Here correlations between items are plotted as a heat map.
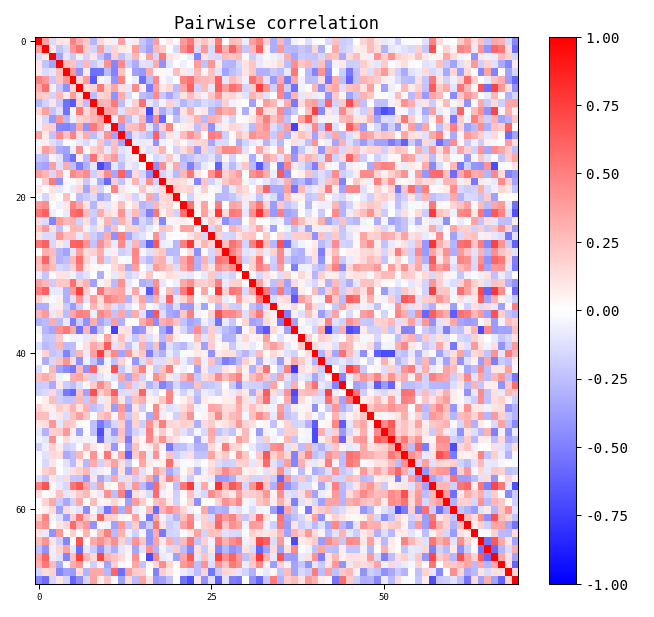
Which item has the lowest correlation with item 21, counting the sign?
69
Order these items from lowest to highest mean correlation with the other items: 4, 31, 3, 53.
4, 3, 31, 53
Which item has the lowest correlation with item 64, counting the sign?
37
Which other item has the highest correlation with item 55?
52
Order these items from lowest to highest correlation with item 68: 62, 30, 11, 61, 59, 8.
62, 30, 59, 61, 8, 11
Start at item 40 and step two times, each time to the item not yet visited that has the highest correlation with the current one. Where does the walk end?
66
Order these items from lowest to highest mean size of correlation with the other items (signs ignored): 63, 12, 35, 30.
30, 63, 12, 35
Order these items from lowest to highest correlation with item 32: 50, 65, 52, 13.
65, 50, 52, 13
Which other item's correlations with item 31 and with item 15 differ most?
5
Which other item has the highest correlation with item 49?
51
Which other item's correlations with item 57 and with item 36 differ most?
26
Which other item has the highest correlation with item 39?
10
